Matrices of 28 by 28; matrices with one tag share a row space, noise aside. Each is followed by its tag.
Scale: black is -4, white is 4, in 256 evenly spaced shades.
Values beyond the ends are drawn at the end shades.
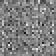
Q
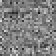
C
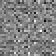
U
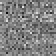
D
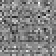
C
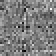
D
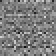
U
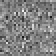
D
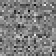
U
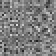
C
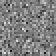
Q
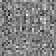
Q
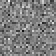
Q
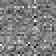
U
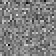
Q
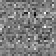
U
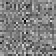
D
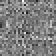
D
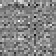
U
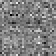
C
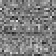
C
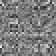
C
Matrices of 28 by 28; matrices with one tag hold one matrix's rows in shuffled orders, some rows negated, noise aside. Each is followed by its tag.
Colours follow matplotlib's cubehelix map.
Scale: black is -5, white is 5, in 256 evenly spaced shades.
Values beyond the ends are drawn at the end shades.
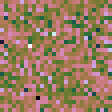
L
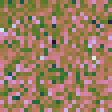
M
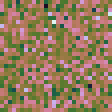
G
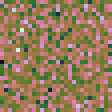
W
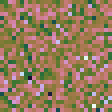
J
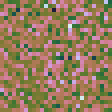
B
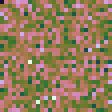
L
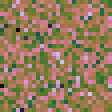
W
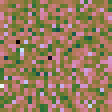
W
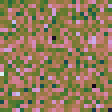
M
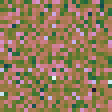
M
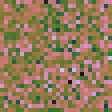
B
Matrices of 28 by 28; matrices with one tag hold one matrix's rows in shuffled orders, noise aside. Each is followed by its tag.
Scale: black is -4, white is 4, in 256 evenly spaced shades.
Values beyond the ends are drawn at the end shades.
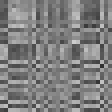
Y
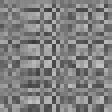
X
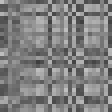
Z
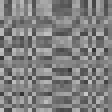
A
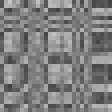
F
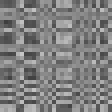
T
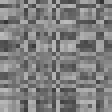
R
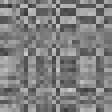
R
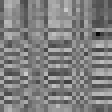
F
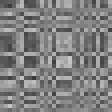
T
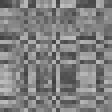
R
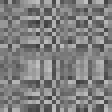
X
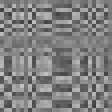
A
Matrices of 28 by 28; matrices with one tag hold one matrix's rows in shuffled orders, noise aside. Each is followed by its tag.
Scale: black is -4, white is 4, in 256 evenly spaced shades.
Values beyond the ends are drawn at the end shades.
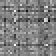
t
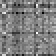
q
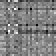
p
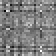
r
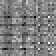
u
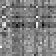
q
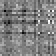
u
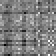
u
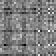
u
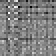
p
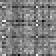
q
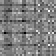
u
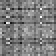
r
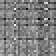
t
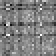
r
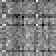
q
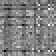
u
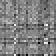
t
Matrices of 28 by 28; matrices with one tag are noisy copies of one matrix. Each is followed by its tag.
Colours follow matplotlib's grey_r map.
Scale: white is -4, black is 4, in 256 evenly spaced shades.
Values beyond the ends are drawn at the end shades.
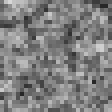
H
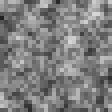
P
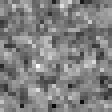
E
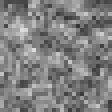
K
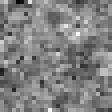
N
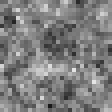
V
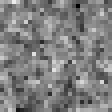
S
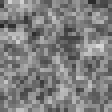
H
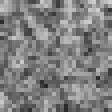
P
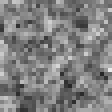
S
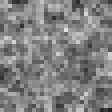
N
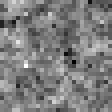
H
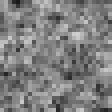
N
